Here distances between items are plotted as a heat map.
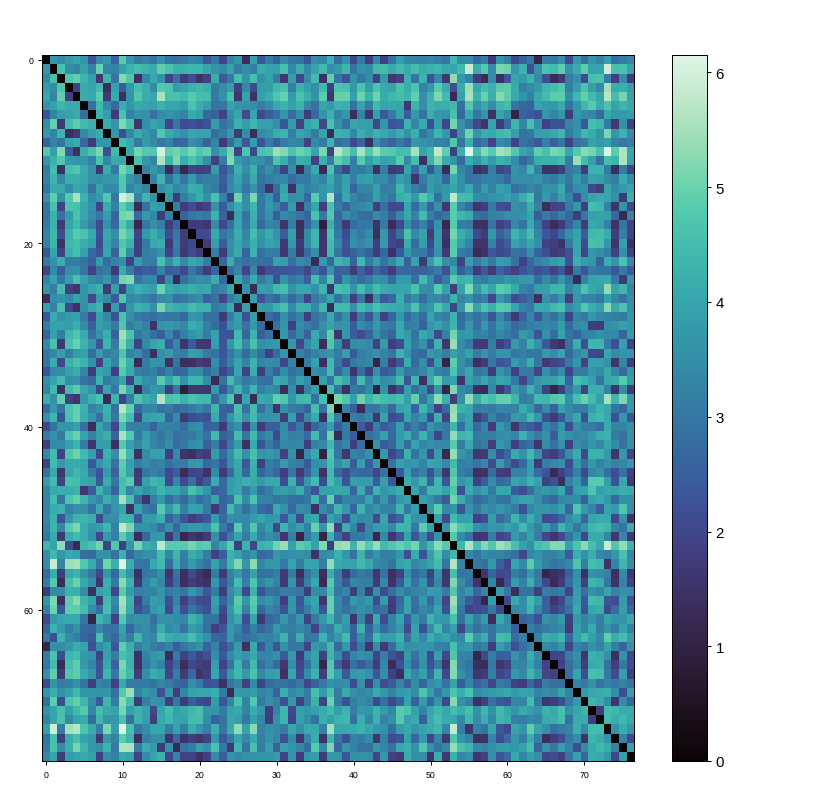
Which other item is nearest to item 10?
4
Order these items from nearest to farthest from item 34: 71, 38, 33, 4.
38, 33, 71, 4
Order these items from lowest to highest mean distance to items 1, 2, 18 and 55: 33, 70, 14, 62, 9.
33, 70, 9, 62, 14
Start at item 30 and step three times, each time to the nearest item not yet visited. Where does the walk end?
51
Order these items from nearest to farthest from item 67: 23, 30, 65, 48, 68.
65, 23, 68, 48, 30
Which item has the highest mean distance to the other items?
10
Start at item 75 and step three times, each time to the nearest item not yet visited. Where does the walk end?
69
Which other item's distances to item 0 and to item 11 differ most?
64
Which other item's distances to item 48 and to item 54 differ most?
35
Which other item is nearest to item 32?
14
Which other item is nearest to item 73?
55
